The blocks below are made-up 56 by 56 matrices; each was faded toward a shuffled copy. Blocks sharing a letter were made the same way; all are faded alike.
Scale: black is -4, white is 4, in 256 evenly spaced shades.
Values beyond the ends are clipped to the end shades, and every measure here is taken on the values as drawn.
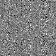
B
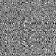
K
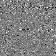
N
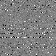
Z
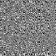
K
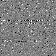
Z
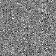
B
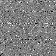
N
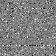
N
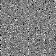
B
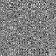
K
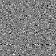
K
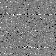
Z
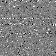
Z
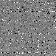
Z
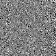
B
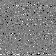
Z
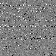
Z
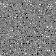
Z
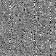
B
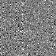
B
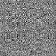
K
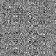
K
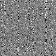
B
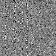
B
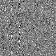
B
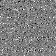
N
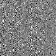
B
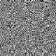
K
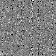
B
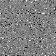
Z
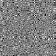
K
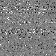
Z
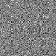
K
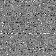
N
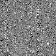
B
